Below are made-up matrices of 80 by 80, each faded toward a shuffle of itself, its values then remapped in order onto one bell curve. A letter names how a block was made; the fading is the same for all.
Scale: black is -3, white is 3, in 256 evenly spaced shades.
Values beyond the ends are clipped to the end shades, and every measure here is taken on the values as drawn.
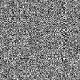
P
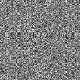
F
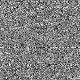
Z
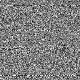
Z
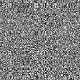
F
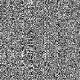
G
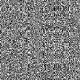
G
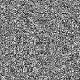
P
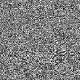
P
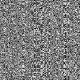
G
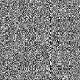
F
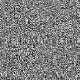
G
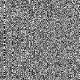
G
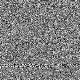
Z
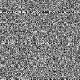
P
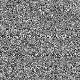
Z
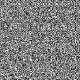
G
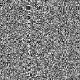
G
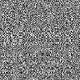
P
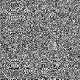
P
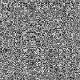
P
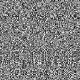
P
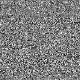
Z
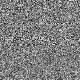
Z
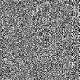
G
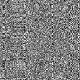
F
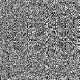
G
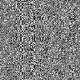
G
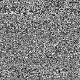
Z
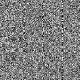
G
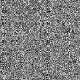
G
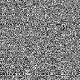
P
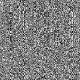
G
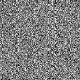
G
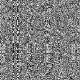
F
